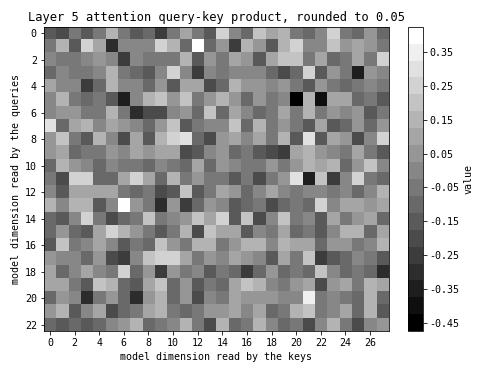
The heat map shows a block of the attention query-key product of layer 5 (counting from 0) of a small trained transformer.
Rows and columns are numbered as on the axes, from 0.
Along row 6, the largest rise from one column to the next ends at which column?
13
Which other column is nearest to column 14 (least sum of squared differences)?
23
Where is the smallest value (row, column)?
5, 20
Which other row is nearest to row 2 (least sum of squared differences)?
12
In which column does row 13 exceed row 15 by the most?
22
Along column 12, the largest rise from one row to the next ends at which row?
1
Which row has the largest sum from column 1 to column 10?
11
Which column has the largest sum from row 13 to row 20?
21
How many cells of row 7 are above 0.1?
5
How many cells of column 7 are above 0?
6
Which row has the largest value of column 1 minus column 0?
16
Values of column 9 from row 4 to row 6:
0.05 0.2 -0.2
